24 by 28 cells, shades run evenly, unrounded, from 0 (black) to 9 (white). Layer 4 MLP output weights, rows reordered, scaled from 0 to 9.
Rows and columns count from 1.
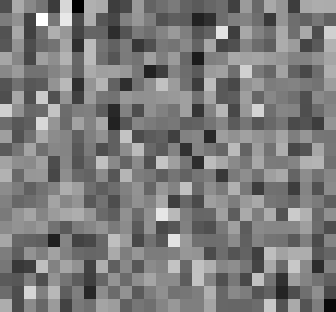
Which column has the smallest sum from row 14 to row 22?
27
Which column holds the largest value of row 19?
15
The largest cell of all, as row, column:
2, 4
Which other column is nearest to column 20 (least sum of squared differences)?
11
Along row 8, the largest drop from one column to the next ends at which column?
5
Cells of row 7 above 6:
4
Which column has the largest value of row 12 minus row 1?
20
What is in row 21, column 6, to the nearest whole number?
6
